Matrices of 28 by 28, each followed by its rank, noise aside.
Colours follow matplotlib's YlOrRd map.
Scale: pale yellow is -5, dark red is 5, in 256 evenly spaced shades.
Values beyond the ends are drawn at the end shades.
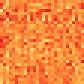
six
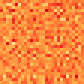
four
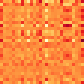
two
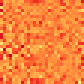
four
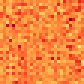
six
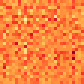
six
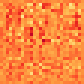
four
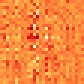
three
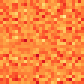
four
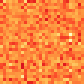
six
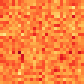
five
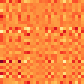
two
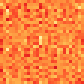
five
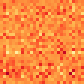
four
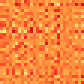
three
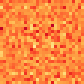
five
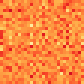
six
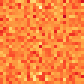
four
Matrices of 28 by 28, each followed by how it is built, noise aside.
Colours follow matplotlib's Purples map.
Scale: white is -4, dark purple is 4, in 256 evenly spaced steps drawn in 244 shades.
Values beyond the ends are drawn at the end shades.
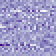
uneven rows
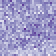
smooth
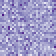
blocks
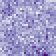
smooth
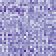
blocks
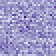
blocks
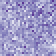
smooth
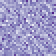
Toeplitz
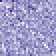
diagonal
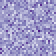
noise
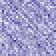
Toeplitz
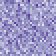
Toeplitz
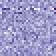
uneven rows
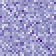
diagonal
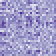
blocks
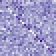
diagonal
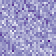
Toeplitz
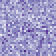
noise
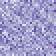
Toeplitz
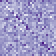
diagonal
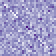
diagonal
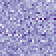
uneven rows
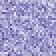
noise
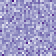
noise
